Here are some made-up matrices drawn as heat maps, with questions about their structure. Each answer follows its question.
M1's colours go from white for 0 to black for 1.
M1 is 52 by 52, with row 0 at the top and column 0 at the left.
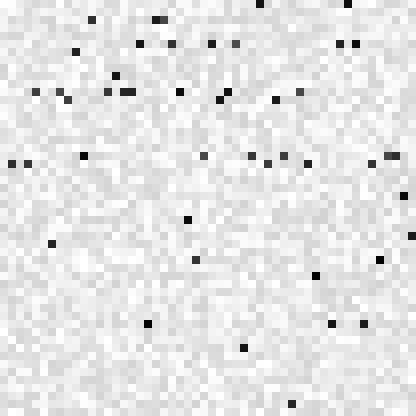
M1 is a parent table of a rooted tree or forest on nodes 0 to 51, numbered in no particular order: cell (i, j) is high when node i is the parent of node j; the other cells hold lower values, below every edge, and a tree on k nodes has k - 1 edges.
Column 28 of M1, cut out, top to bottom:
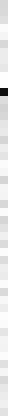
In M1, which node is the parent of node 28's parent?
2
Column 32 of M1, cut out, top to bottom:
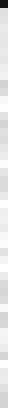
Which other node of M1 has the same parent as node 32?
43
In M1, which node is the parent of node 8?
12
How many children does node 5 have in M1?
6
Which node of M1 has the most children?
11
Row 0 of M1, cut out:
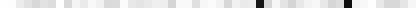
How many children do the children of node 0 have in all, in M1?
3
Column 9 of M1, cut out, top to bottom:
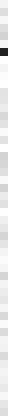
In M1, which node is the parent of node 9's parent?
30
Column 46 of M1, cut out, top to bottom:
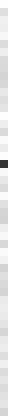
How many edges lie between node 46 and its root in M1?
2
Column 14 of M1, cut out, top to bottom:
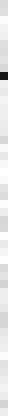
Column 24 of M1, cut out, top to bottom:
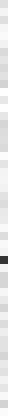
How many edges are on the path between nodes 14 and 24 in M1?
7
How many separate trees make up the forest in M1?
5
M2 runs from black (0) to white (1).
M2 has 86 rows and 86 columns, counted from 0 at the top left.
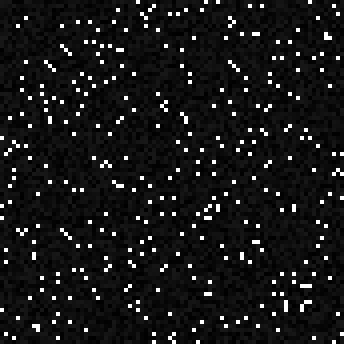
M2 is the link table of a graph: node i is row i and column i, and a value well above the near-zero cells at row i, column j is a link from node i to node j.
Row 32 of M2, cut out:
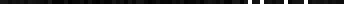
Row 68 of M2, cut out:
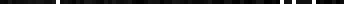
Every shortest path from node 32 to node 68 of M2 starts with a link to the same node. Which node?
node 71
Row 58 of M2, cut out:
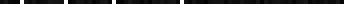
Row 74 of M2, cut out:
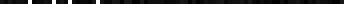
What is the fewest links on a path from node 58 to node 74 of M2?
7
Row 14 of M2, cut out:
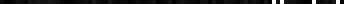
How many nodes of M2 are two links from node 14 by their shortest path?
4
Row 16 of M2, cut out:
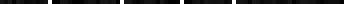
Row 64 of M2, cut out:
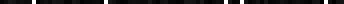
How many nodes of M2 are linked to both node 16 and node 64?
0
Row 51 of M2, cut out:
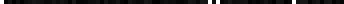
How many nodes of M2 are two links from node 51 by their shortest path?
4
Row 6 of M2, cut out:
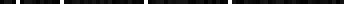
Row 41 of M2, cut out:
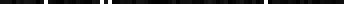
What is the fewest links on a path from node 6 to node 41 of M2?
3
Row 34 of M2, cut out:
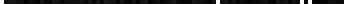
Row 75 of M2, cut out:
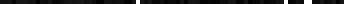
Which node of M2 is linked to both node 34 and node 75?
node 77
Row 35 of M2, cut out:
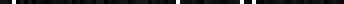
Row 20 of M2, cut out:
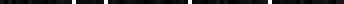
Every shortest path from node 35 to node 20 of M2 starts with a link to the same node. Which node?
node 60
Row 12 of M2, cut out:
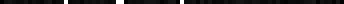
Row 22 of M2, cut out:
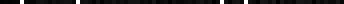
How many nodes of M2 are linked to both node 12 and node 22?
0
